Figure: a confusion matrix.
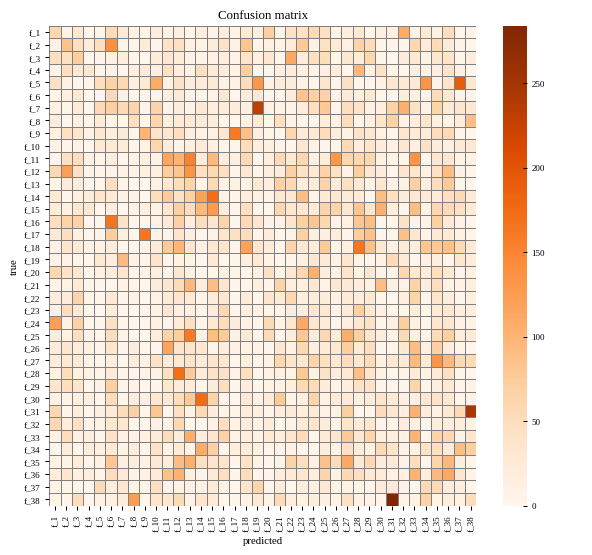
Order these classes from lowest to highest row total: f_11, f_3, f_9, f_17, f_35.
f_3, f_17, f_9, f_35, f_11
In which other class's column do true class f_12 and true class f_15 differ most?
f_2
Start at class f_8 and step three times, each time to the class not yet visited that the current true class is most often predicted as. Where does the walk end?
f_33
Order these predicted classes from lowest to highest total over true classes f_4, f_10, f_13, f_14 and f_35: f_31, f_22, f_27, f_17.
f_17, f_31, f_22, f_27
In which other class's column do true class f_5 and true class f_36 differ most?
f_37
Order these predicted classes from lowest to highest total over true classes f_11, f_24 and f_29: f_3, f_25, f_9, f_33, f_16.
f_9, f_25, f_16, f_3, f_33
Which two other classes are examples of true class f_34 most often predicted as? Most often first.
f_14, f_37
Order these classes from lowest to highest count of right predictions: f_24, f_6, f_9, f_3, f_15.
f_24, f_6, f_3, f_9, f_15
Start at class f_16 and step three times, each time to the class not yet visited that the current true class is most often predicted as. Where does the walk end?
f_28
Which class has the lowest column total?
f_4
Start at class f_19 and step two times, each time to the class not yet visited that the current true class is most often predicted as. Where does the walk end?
f_32
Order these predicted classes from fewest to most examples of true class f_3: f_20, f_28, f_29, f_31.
f_31, f_28, f_20, f_29
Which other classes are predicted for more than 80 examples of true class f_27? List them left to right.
f_33, f_35, f_36
